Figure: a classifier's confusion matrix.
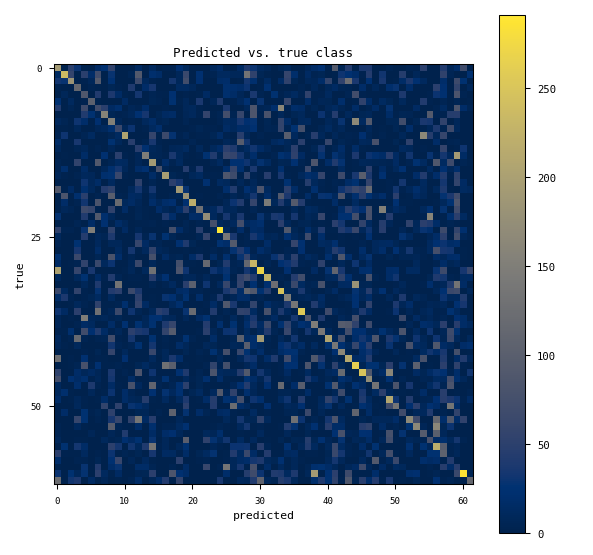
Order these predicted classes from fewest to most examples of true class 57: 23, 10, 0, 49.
10, 23, 0, 49
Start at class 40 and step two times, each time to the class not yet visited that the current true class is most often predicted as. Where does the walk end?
0
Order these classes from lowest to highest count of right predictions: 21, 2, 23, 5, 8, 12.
12, 23, 5, 21, 8, 2
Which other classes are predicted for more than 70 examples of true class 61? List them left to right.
0, 30, 43
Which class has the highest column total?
59
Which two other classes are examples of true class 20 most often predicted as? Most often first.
31, 9
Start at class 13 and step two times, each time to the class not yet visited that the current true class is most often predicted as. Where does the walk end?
25
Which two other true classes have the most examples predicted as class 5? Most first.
24, 21
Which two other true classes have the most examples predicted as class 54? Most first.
10, 43
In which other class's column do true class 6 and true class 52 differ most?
33
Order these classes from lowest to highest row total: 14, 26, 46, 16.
26, 46, 14, 16
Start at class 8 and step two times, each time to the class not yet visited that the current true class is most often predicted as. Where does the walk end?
16
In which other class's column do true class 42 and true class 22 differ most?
55
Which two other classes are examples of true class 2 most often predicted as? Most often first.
43, 6
